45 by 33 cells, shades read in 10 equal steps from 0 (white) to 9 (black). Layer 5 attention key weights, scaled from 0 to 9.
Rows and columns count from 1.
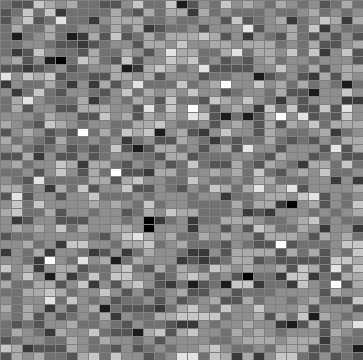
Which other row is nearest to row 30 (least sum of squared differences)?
1
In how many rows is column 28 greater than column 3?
16
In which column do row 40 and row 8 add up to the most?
6
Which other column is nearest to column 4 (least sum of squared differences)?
25
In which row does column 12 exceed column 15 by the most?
9
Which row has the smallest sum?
34
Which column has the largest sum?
30
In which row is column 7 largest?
5
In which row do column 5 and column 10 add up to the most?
39
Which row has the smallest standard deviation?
43
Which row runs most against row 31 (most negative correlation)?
22
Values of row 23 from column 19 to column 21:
4 5 5
